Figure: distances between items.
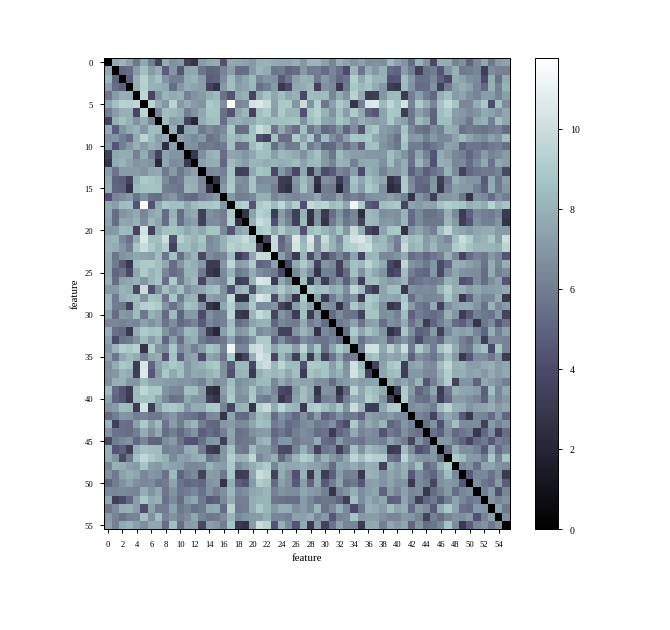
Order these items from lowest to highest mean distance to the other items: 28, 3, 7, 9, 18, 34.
18, 3, 28, 9, 7, 34
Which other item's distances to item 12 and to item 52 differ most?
7
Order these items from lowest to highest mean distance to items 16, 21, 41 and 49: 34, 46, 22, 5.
46, 22, 34, 5
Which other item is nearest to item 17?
41
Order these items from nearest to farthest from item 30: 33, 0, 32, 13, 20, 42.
13, 42, 33, 32, 0, 20
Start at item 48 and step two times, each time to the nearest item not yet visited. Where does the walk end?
44
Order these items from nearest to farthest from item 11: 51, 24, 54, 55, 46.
51, 54, 55, 46, 24
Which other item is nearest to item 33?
52
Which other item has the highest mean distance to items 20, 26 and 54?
22
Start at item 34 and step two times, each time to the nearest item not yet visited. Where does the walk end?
53
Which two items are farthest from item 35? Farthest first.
21, 22
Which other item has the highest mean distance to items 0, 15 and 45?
17
